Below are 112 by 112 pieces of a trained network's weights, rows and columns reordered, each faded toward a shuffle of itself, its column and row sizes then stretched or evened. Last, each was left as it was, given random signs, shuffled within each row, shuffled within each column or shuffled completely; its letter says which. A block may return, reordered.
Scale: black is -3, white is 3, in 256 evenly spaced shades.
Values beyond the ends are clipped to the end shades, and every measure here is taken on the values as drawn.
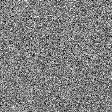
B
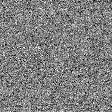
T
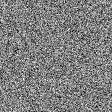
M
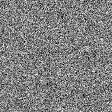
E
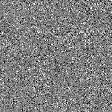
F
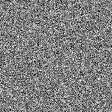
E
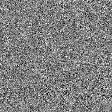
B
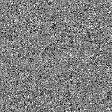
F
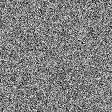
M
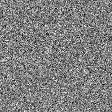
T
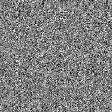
F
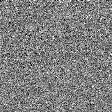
T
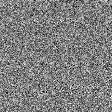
B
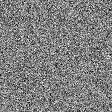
M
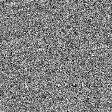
B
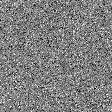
M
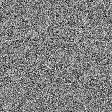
M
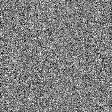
E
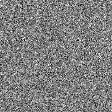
B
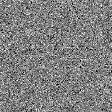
F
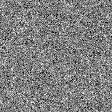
T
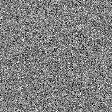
E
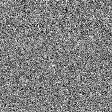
T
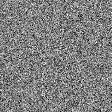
E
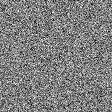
M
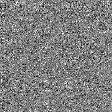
F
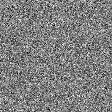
T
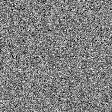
T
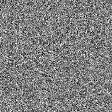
F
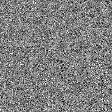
B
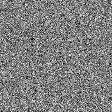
B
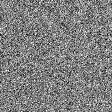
T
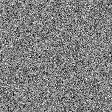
M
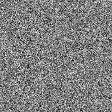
E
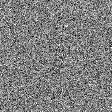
E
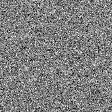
M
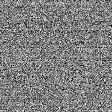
F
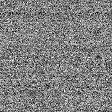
T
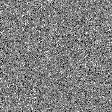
E
